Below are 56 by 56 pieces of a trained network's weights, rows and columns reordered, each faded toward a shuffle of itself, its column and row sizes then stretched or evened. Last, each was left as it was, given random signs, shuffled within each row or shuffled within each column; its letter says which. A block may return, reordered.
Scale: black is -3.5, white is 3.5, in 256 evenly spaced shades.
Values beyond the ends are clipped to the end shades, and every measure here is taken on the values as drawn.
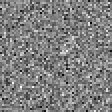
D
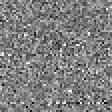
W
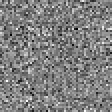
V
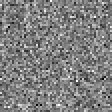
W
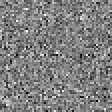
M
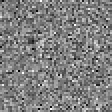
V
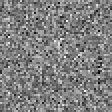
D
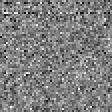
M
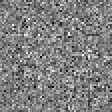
M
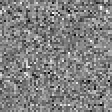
M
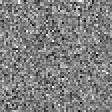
D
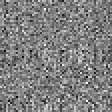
V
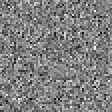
M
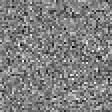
M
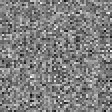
V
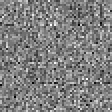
V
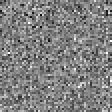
M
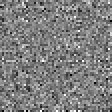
M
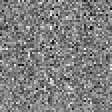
V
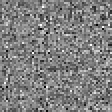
V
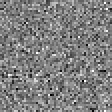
W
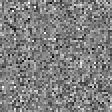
M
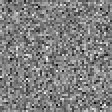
D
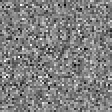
W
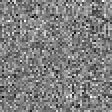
V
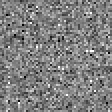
D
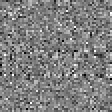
V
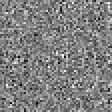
M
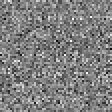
V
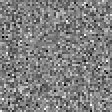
D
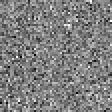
D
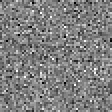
D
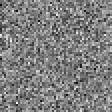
D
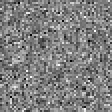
V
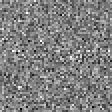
W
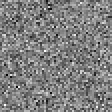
W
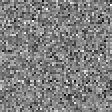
W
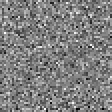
W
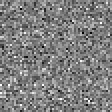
V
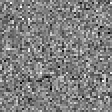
V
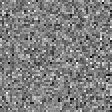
V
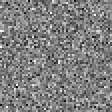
W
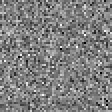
D
